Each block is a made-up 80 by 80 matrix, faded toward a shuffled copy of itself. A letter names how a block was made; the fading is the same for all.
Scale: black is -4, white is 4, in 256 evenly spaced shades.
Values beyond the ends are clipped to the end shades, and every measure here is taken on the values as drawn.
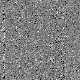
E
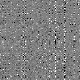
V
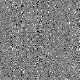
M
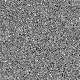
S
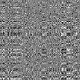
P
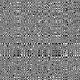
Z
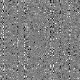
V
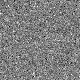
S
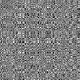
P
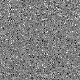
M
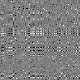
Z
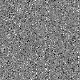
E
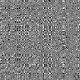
P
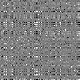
Z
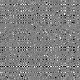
Z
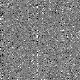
M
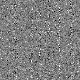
E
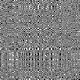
P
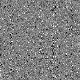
M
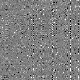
V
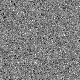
S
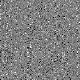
M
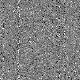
E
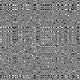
Z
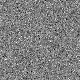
S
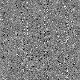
E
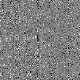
M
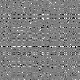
Z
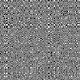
P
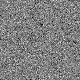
S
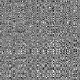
P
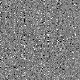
M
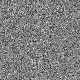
S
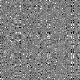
V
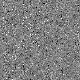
E
